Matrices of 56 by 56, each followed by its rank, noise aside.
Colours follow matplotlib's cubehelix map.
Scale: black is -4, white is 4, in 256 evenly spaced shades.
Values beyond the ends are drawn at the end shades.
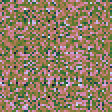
six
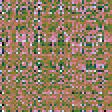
three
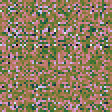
six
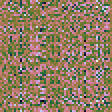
six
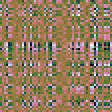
two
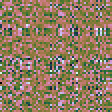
three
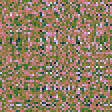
five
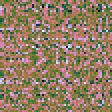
six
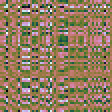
two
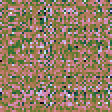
four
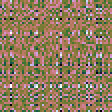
two
